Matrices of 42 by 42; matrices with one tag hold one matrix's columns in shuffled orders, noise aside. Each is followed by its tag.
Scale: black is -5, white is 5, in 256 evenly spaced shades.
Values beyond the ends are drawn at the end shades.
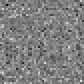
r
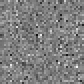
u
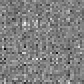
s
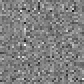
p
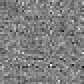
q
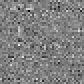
p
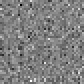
r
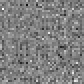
r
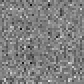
r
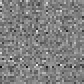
q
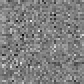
u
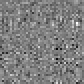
s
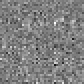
s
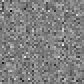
p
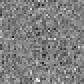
r
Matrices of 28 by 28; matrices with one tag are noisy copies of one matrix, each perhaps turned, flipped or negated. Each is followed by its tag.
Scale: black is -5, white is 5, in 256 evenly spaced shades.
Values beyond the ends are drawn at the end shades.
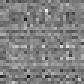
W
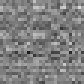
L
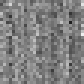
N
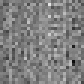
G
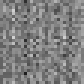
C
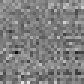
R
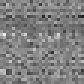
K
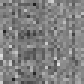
G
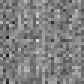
W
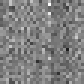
K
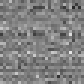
L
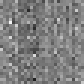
G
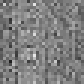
G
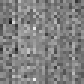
G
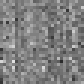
N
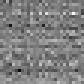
C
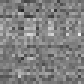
G
